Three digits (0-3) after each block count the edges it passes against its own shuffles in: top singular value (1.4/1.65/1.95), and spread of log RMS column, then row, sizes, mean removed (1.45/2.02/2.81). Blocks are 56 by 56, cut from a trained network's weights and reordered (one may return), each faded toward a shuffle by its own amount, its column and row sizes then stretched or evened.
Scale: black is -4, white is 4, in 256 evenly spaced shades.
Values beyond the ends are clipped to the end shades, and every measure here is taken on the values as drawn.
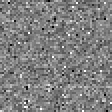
0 0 0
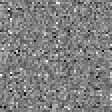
0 1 1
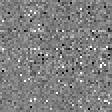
1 1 1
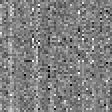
1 2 0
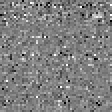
0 1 2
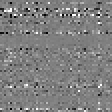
2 1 3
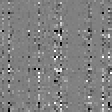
1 3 1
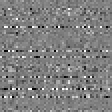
3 1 3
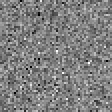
0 1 0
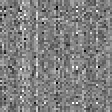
2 2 0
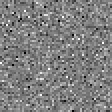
1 0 0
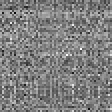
3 1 0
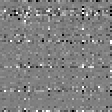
2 1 3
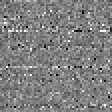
1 0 2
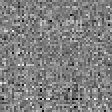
2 1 2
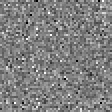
0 0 1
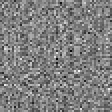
3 1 0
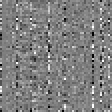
3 3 1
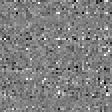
1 1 2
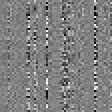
3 3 0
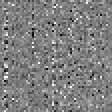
2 2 0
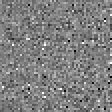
0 1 1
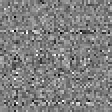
2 1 2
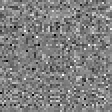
2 0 1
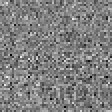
2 0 2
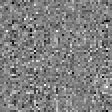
3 2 0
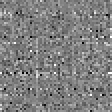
0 1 2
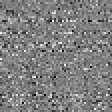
2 0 2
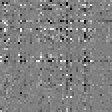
2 2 2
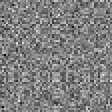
3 0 0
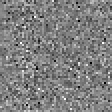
0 1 0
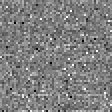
0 0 0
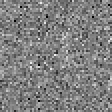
0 2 0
